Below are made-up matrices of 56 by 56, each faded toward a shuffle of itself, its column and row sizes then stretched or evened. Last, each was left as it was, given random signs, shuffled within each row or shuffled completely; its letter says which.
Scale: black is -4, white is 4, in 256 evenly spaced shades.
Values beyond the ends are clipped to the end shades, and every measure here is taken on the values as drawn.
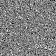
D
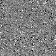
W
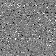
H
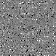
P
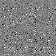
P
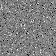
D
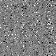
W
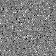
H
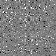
P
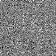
W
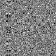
P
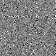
W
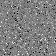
D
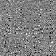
P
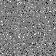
H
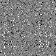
W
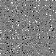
P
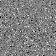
H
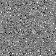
H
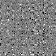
P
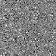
P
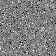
D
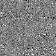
W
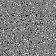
H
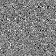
H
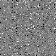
P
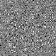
P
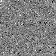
H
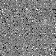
P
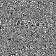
H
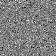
H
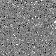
H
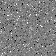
D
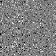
P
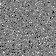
D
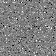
H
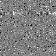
P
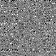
P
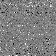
H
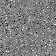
D
